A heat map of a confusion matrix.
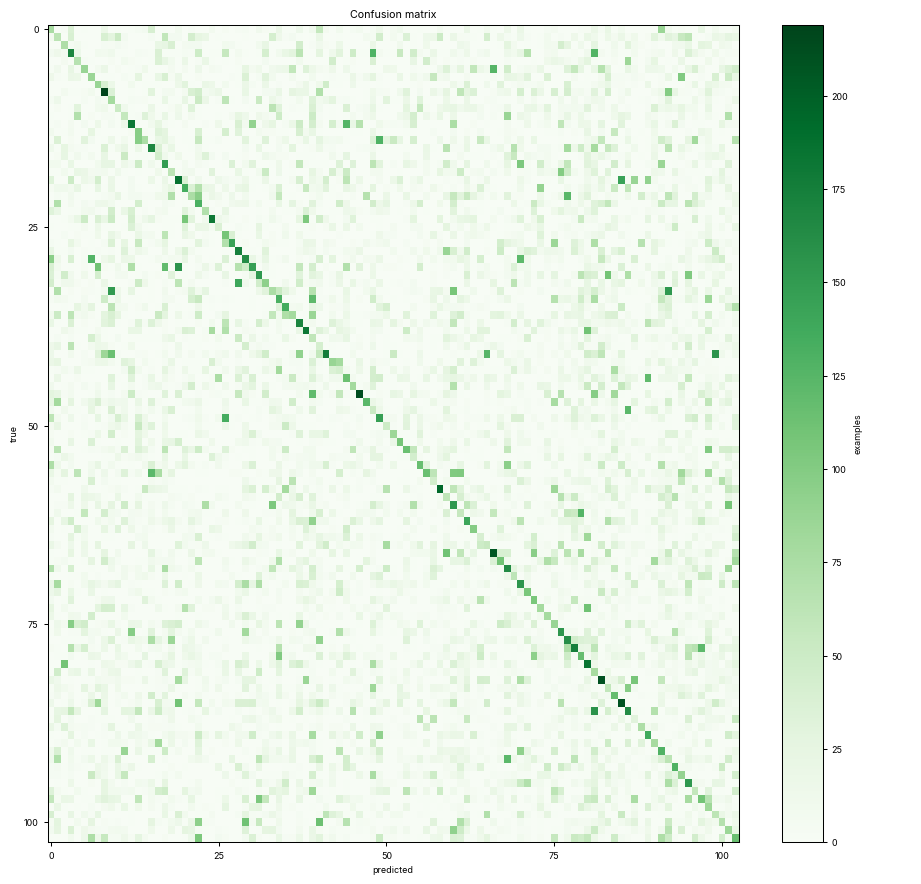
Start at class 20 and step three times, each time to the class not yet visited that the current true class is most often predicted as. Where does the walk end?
2
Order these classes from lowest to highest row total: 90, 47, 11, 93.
90, 93, 11, 47
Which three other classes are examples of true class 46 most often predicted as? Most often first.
39, 81, 84
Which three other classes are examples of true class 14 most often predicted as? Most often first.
49, 13, 96
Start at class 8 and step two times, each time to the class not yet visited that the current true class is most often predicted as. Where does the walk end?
68
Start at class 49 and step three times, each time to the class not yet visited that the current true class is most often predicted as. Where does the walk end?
70
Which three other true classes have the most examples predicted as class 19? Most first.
30, 85, 82
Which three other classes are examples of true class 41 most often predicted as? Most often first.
99, 65, 9
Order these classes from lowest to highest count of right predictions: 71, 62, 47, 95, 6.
6, 71, 47, 62, 95
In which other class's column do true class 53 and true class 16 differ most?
98
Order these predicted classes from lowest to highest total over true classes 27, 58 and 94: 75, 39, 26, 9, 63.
63, 9, 39, 26, 75
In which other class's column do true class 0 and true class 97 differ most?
31
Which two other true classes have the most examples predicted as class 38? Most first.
24, 82
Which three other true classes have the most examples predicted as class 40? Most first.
100, 77, 8
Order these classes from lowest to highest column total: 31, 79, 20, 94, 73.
73, 94, 20, 31, 79
